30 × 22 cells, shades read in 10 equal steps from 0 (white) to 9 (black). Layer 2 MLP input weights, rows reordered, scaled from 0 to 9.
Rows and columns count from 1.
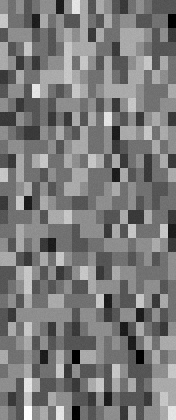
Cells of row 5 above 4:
10
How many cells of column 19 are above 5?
6
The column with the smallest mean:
4
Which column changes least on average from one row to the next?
20
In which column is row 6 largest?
1
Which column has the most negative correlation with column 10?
8
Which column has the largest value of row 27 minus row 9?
14
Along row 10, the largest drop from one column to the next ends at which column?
16
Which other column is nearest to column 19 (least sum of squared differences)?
2
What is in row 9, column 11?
6
